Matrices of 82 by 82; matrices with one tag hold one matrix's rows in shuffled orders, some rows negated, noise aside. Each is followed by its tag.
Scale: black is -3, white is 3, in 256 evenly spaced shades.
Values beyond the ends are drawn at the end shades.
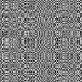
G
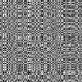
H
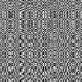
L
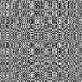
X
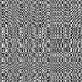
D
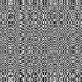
L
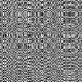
H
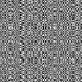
L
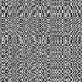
D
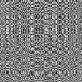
X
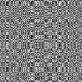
X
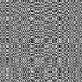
X
